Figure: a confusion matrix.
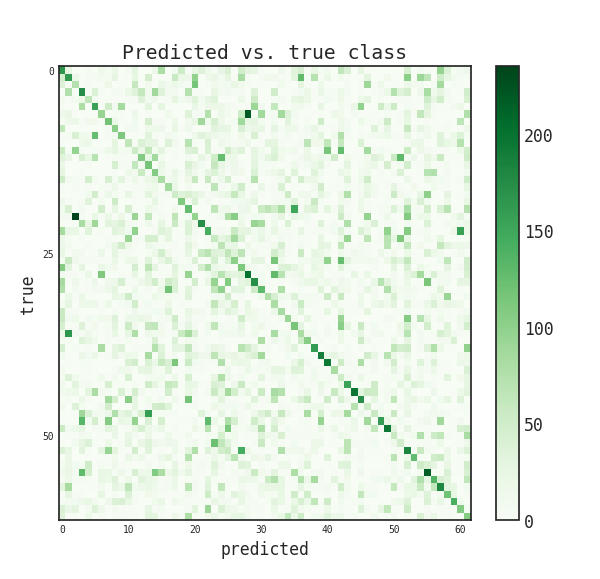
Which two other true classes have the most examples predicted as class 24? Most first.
12, 30
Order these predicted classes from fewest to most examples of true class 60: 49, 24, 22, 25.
25, 24, 49, 22
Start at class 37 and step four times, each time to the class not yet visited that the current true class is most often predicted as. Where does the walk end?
51
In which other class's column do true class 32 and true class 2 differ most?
20
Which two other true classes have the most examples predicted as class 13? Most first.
47, 39
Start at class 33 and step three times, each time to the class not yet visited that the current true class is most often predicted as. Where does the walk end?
1
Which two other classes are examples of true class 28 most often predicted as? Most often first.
32, 6
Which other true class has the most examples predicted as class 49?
22
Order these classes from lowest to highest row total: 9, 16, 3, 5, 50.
16, 50, 9, 5, 3
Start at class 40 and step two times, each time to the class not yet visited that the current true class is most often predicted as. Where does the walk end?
55
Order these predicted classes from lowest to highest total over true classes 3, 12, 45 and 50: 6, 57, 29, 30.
6, 30, 29, 57
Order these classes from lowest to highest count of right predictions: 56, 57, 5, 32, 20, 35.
32, 20, 35, 56, 5, 57
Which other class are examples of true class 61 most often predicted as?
19
